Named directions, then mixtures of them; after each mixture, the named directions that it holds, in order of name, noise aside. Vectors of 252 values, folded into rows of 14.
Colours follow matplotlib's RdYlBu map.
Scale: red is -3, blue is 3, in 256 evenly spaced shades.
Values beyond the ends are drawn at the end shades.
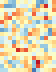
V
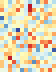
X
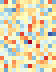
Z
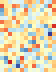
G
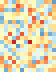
X, Z.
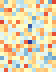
G, Z.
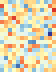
G, V.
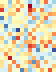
X.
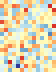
G.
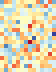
G, X, Z.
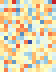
X, Z.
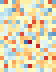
Z.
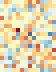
X, Z.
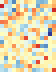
G, V, Z.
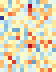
X.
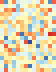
Z.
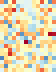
Z.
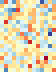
V, Z.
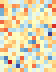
G.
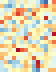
V.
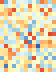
X, Z.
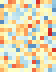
G, V, X.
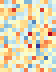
G, X, Z.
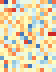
Z.
